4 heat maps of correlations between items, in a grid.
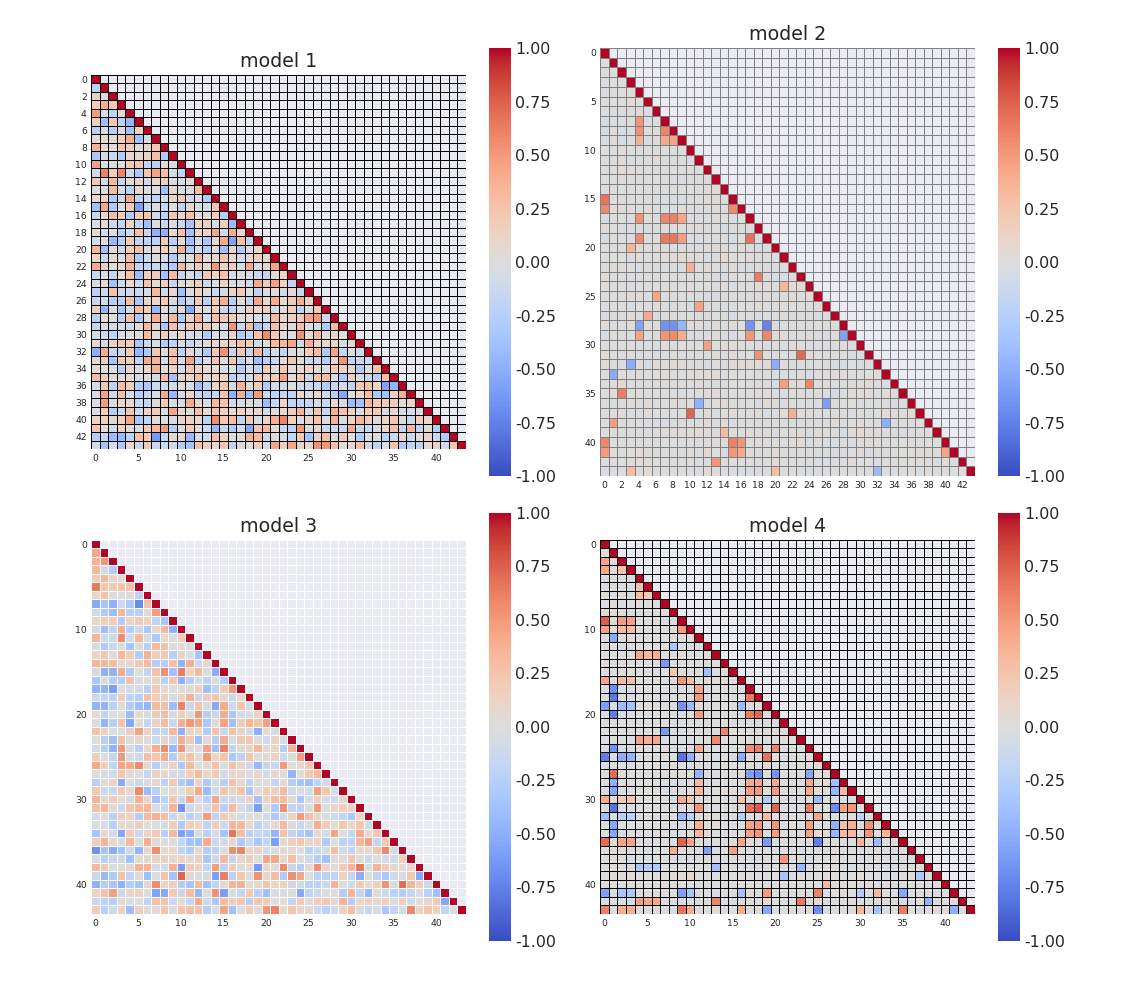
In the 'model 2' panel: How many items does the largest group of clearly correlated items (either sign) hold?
8
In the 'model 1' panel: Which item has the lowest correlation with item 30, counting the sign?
38
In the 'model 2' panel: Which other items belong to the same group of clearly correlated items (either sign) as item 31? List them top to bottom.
18, 23
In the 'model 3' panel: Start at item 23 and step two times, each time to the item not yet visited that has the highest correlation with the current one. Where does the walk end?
10
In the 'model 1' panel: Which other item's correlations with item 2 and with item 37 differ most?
19
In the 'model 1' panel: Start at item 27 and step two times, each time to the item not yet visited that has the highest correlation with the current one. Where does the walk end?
26
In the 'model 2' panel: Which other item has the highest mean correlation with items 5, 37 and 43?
10
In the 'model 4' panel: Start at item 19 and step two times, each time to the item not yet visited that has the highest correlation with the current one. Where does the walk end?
41
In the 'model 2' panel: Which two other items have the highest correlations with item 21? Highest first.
34, 24
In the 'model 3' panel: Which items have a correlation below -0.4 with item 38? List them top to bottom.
10, 19, 39
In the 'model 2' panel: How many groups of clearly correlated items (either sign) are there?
14
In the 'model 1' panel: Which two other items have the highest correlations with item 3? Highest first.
11, 1
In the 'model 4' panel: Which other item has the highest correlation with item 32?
25
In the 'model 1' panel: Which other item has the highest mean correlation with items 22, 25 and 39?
28
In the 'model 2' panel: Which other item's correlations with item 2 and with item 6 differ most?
35
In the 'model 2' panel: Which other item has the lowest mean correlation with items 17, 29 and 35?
28
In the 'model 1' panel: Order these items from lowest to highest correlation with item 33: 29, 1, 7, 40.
40, 1, 7, 29
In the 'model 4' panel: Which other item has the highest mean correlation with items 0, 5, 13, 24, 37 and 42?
23
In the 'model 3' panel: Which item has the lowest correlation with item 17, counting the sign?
2
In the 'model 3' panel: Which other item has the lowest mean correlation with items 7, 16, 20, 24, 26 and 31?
41
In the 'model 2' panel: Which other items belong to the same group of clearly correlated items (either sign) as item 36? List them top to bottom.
11, 26
